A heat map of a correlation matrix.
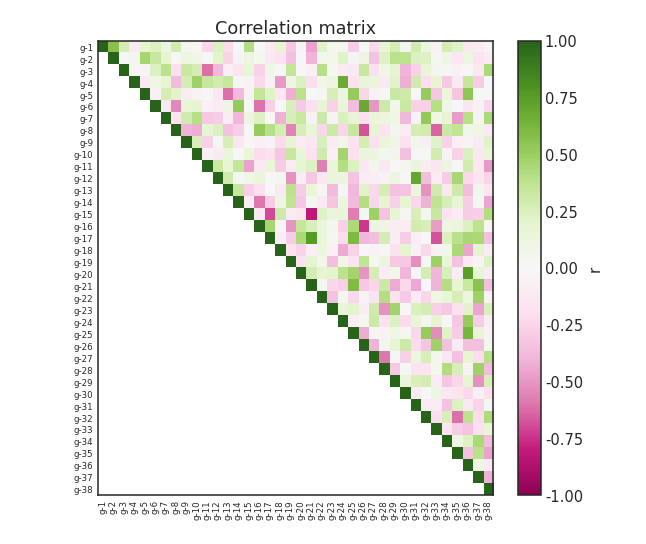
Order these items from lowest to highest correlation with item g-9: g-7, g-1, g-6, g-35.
g-35, g-1, g-6, g-7
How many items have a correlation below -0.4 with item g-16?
5
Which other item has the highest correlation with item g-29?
g-23
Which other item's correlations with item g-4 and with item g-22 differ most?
g-11
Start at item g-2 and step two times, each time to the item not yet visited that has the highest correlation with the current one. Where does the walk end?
g-15
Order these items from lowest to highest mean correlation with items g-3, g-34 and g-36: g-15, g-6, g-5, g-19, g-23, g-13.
g-13, g-15, g-23, g-6, g-19, g-5
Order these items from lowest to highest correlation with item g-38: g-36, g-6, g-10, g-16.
g-6, g-36, g-16, g-10
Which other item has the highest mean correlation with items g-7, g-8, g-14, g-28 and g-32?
g-34
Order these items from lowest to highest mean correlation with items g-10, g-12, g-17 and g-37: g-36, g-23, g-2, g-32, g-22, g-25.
g-32, g-23, g-2, g-25, g-36, g-22
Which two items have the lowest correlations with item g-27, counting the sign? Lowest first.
g-28, g-6
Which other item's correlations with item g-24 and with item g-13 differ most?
g-36
